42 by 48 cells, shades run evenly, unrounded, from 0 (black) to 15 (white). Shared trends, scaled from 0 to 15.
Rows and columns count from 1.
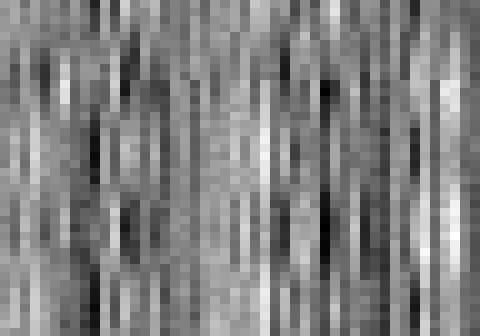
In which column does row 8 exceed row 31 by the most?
33
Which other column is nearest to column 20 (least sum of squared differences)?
15
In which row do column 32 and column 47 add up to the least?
1
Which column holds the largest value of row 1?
34
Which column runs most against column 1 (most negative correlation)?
7
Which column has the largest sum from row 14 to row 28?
27
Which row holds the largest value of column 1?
41
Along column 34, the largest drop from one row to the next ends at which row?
11
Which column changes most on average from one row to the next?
13
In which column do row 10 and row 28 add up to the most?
46
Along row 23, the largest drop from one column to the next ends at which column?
28
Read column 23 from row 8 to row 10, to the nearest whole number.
8 8 8
